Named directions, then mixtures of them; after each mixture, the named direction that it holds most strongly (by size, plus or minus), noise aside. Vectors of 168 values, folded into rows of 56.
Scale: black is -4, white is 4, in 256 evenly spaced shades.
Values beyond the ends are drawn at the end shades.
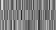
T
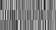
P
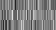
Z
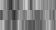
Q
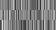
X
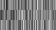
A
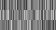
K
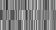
A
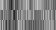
Q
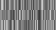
T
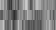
Q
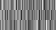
T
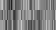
Q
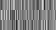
P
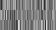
P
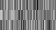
A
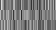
T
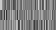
P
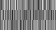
P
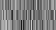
Z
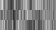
Q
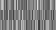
T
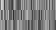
T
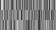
T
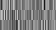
P
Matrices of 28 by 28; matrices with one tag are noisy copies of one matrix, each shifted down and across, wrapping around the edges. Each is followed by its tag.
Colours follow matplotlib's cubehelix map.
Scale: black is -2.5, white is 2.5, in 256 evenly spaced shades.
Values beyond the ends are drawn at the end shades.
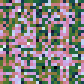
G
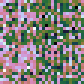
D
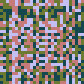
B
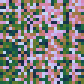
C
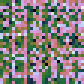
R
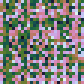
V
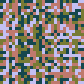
V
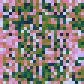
D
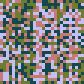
B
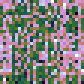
D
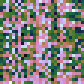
C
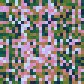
D
